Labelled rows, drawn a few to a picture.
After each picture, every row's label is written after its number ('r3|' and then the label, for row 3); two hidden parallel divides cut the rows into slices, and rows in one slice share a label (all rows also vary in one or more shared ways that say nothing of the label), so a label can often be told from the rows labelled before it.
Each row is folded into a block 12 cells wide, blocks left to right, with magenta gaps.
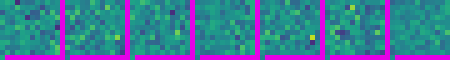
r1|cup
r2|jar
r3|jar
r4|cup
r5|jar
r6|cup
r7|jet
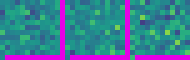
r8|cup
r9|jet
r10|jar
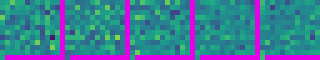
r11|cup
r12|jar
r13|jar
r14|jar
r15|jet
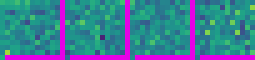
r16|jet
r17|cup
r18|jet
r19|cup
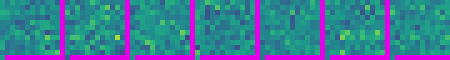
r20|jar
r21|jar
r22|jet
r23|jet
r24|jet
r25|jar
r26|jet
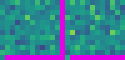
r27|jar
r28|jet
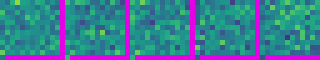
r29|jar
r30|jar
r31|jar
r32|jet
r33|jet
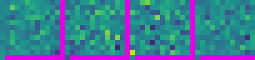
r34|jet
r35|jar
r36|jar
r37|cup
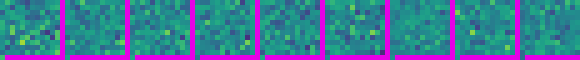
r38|cup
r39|jet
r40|jet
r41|cup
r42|jar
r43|jet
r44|jet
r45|jar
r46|cup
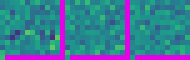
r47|cup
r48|jet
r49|jet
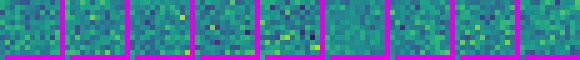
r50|cup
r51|jar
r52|jar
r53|jar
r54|cup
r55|jet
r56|jar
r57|cup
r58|cup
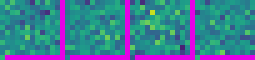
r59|jar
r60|jar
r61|cup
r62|cup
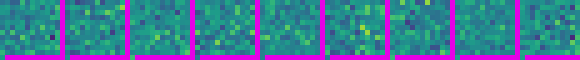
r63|cup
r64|cup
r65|jet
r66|cup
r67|jar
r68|jar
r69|jar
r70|jar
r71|cup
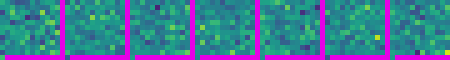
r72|cup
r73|jet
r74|jar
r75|cup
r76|jar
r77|jar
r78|jar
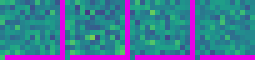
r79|jet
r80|jet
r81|cup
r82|jet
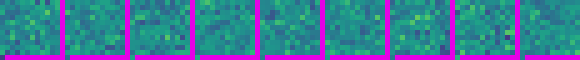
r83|jet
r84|jar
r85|jet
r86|jet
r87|cup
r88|jet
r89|jet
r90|cup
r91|jet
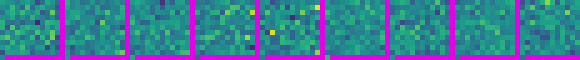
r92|jar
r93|jet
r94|jet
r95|jar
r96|cup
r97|jet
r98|jar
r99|jet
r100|jet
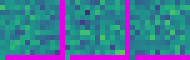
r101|cup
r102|jar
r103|jet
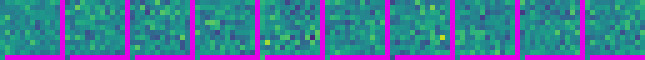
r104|jet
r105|jet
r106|jet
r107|cup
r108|cup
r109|jar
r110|jar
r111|jet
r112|jet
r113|cup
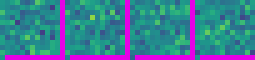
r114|jet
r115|jet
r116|jet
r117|jet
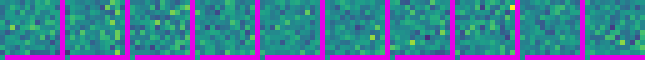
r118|jet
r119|jar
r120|cup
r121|jet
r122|jet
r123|jet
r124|cup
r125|cup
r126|jar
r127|cup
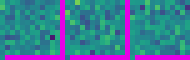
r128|cup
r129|jar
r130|jet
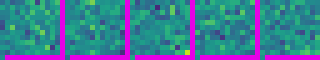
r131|jet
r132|jet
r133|jar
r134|cup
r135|jet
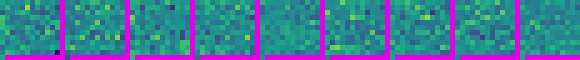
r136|jet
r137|jar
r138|cup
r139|jar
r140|jet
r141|jar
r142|jet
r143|cup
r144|jet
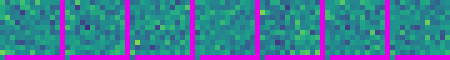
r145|jar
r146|jar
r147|cup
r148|jar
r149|jar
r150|jar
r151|jet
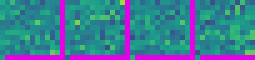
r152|jet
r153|jet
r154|cup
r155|jar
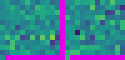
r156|jar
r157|jar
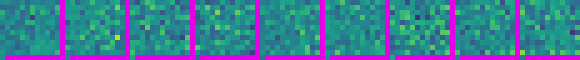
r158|jet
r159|jar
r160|cup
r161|cup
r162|jet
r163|jet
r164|cup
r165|jet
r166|jar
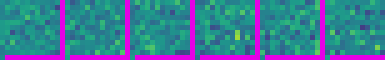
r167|jet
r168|jet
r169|jet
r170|jar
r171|cup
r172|jet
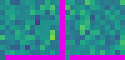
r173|jar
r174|cup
